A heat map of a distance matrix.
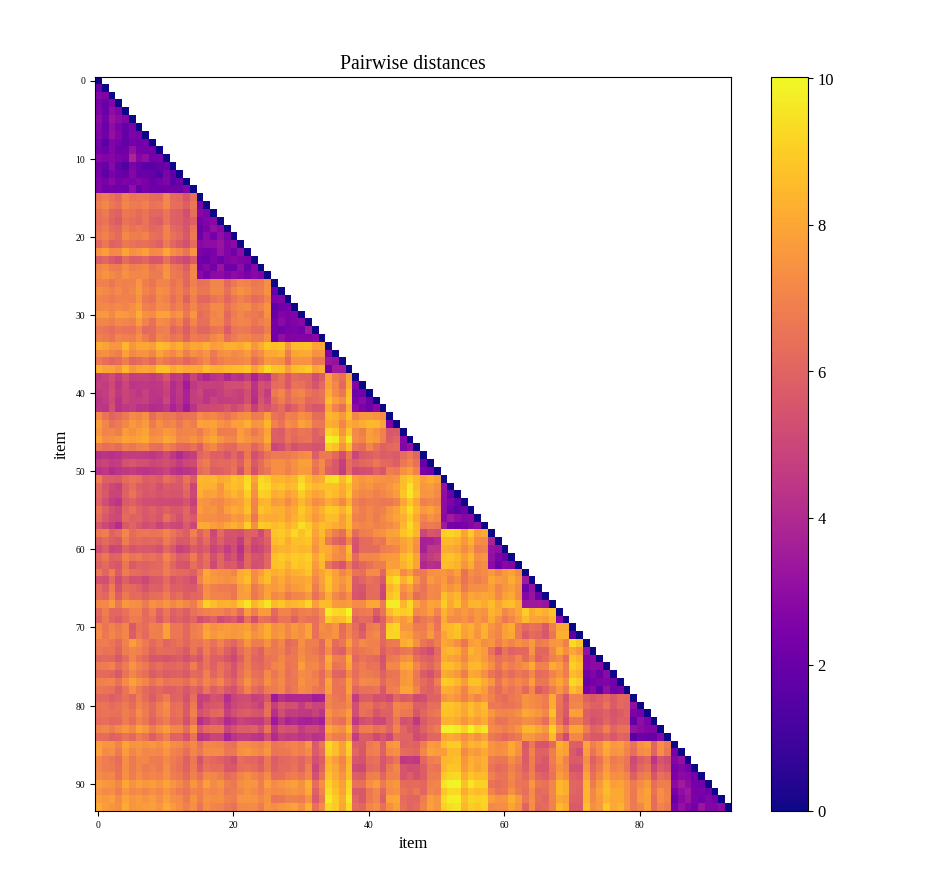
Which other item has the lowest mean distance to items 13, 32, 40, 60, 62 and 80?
38
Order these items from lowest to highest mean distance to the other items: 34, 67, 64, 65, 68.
65, 64, 68, 67, 34
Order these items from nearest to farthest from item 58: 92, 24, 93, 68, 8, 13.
24, 13, 8, 93, 92, 68
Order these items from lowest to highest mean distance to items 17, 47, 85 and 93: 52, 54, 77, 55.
77, 54, 55, 52
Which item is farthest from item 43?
67
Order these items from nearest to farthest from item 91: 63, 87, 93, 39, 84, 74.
93, 87, 39, 63, 84, 74
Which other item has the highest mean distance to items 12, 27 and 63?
34
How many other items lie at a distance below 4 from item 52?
6
